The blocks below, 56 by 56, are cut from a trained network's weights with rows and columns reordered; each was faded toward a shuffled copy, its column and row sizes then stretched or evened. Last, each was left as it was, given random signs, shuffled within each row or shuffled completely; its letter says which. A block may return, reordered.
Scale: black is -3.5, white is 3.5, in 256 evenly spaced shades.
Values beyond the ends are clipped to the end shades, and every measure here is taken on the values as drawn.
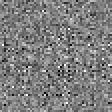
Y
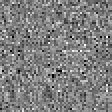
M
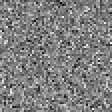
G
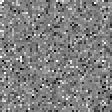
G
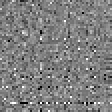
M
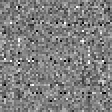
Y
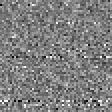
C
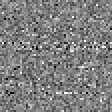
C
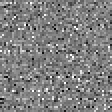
C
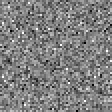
G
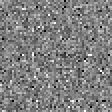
C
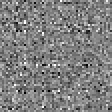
Y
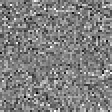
C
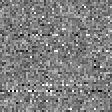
C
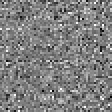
M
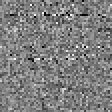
Y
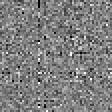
Y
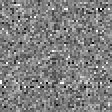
C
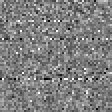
C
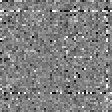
Y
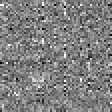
M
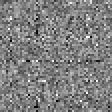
Y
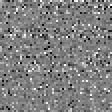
C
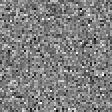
C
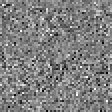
C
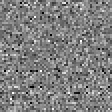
C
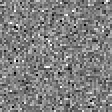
G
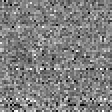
C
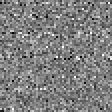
C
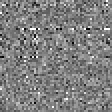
M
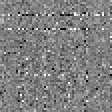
Y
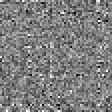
Y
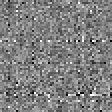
Y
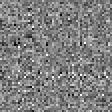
M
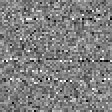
C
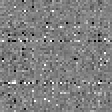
M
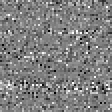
C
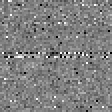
C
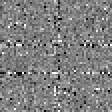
M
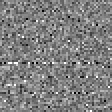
C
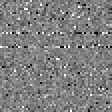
C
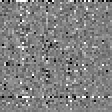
Y
